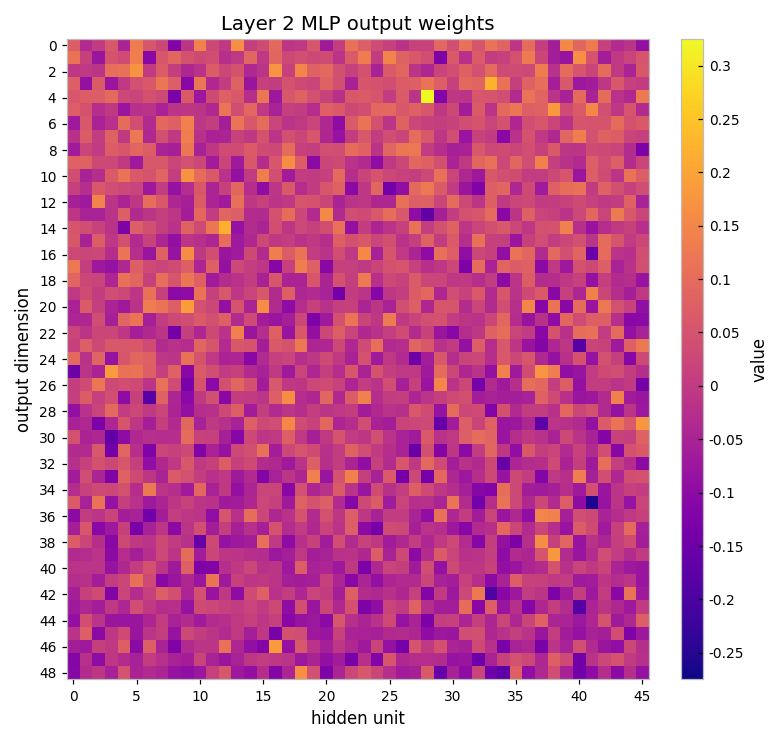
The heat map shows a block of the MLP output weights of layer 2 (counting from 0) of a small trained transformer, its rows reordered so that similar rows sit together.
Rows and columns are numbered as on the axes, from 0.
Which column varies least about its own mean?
1
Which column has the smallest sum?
8
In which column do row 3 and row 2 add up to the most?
33
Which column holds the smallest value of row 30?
3
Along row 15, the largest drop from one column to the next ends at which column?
13
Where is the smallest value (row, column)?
35, 41
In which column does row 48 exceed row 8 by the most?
18
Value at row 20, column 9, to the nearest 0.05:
0.2
